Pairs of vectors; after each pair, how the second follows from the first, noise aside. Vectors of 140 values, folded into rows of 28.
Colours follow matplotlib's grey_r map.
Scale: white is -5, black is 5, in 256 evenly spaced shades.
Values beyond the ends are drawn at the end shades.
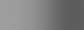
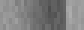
wrapped around.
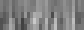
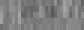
wrapped around, shrunk.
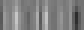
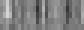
reversed, negated.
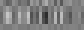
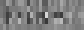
sign-scrambled.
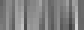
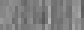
wrapped around, shrunk.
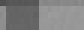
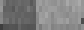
wrapped around.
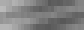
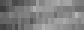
negated.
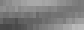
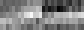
wrapped around, scaled up.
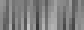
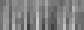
negated.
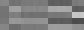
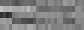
reversed, negated.
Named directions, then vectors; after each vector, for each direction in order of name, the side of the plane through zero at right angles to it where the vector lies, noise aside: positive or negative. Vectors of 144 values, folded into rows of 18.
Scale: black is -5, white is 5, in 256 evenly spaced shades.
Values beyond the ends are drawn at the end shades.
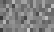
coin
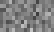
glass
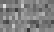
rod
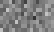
negative, positive, negative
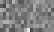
positive, negative, negative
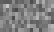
positive, negative, positive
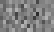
positive, positive, negative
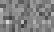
negative, negative, negative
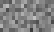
positive, negative, positive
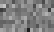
negative, positive, positive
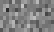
positive, negative, positive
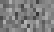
positive, positive, negative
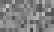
positive, negative, positive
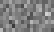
negative, positive, negative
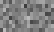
positive, negative, positive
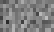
positive, positive, positive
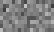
negative, positive, negative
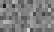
positive, negative, negative
